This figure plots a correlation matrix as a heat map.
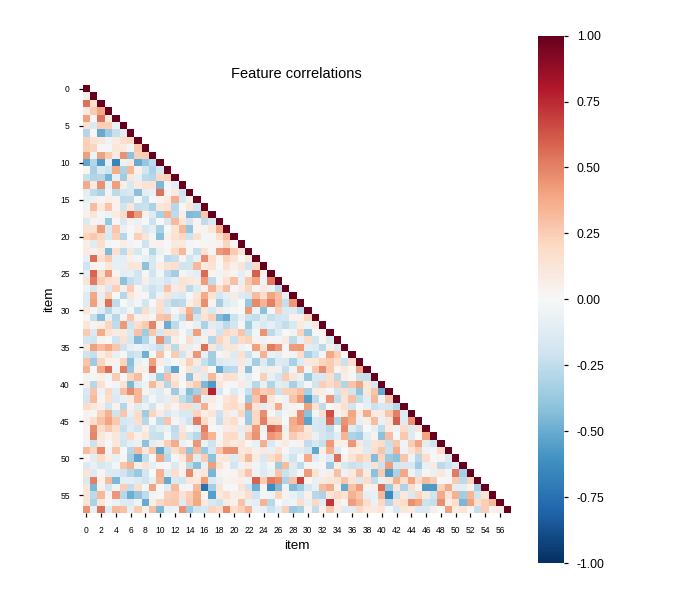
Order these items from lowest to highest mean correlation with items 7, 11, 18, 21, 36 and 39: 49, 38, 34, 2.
38, 34, 2, 49
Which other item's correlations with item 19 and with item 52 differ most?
14
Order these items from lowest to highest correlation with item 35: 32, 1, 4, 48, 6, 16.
32, 6, 48, 4, 1, 16
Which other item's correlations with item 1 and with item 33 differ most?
56
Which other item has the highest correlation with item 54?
40
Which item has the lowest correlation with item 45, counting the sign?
30
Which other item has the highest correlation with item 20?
49
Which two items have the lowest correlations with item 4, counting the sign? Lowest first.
10, 53
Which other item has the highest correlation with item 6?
17
